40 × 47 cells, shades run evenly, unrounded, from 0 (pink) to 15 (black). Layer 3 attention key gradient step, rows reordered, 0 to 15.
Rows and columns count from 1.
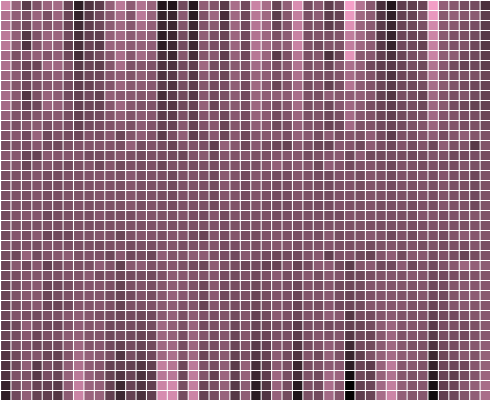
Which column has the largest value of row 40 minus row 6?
34
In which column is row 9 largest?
17
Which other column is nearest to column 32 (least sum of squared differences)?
27
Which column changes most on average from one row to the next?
32
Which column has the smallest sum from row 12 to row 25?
29
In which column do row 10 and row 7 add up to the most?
16
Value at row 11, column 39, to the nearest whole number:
8
